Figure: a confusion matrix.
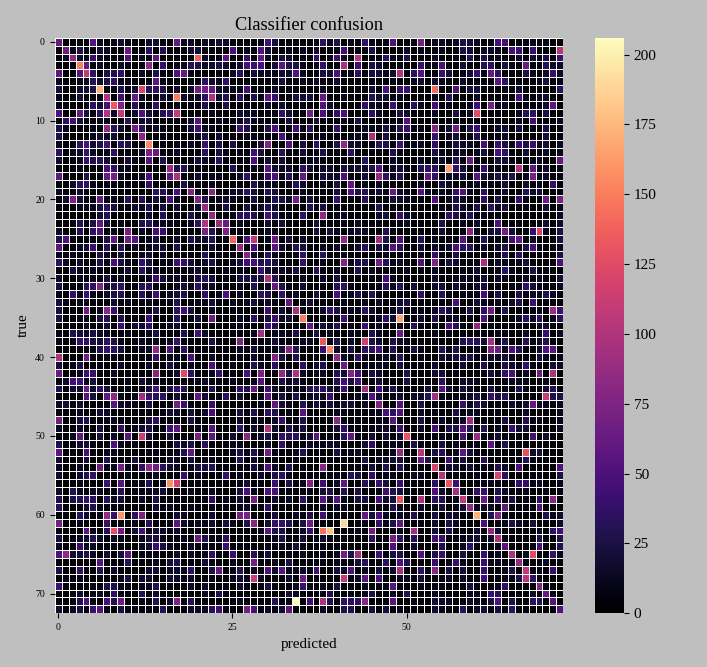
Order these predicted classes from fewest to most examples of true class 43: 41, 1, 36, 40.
36, 1, 40, 41
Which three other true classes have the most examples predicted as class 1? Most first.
65, 25, 10
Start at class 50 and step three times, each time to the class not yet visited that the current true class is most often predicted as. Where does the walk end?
70
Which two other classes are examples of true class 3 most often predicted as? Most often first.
41, 13
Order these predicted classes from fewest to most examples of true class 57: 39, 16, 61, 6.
16, 6, 39, 61
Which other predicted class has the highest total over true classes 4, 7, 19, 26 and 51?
17
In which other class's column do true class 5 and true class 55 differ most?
63
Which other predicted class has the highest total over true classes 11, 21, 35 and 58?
49
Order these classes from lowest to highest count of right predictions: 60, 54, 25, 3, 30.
30, 54, 25, 3, 60
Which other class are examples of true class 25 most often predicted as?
28
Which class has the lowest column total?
53
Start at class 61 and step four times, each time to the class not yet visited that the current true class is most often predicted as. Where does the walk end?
44
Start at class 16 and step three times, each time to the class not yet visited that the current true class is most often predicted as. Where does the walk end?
46
